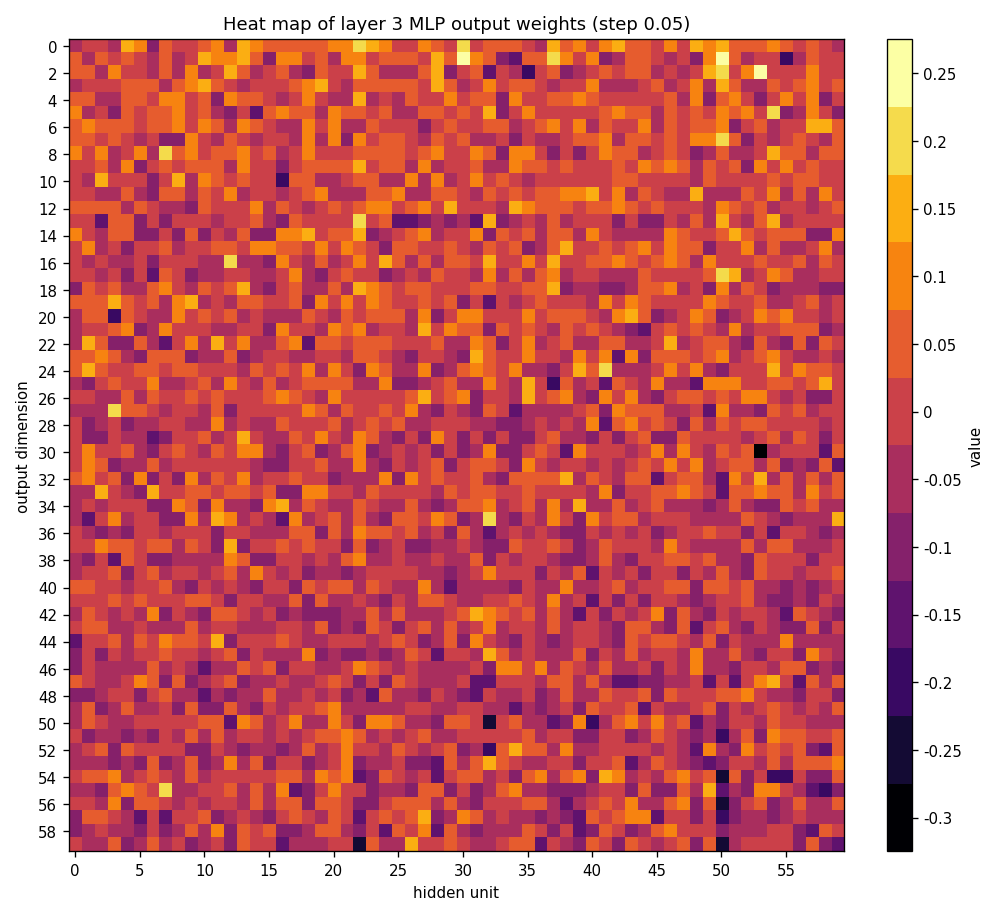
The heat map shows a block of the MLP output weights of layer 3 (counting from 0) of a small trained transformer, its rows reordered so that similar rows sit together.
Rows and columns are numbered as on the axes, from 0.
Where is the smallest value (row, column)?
30, 53
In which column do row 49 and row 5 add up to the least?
14
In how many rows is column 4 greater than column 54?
19
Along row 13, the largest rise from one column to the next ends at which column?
32
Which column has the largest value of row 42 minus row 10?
6
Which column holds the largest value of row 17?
50
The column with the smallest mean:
58
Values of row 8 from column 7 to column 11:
0.2 0.05 0.1 0 0.05
